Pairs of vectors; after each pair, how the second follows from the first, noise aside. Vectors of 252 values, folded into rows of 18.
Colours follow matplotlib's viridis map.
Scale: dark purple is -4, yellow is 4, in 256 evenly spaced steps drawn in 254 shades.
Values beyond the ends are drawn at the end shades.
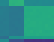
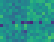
wrapped around, partly zeroed.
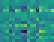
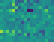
reversed, partly zeroed.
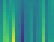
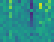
reversed, partly zeroed.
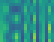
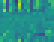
reversed, partly zeroed.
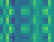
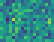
sign-scrambled.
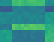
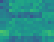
reversed, negated, shrunk.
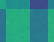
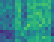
wrapped around.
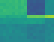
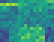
wrapped around.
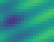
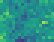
wrapped around, partly zeroed.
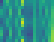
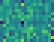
sign-scrambled.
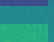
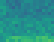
reversed, negated, shrunk.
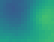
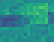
wrapped around, partly zeroed.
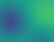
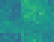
wrapped around, negated, shrunk.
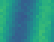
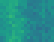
wrapped around, negated, shrunk.
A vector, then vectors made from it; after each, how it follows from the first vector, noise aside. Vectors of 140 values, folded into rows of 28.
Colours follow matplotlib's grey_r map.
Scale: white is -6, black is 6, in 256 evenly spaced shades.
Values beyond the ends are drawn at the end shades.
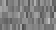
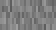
wrapped around, shrunk.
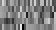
scaled up.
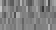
wrapped around, negated, partly zeroed.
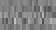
wrapped around, negated, partly zeroed.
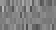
wrapped around, negated, partly zeroed.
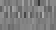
wrapped around, negated, partly zeroed.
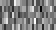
wrapped around, scaled up.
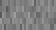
reversed, negated, shrunk.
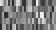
wrapped around, scaled up.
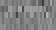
wrapped around, negated, partly zeroed.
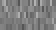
partly zeroed.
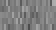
wrapped around, negated, partly zeroed.
